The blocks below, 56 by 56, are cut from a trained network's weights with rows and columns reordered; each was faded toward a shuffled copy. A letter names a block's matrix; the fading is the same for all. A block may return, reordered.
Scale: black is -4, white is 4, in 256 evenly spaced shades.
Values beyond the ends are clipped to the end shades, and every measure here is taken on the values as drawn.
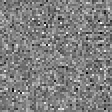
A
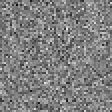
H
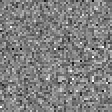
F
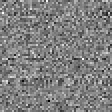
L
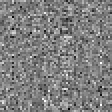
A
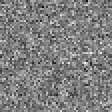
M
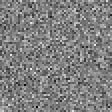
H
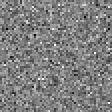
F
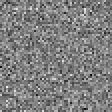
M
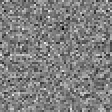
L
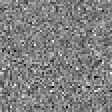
F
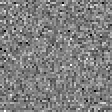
F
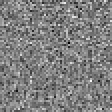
M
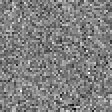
H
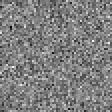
H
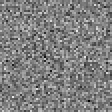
H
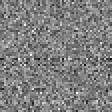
L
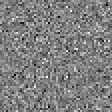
A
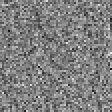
H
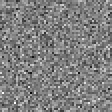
H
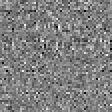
A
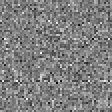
M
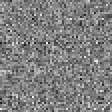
L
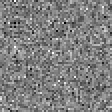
F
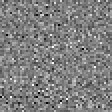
A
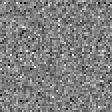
F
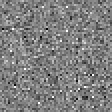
A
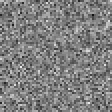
H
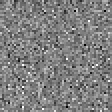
A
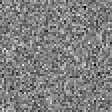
H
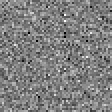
F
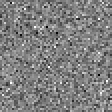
F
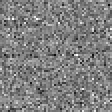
F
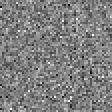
F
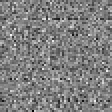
L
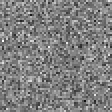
M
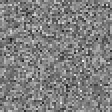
H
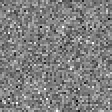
F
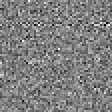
M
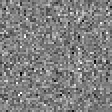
A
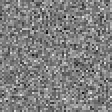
H
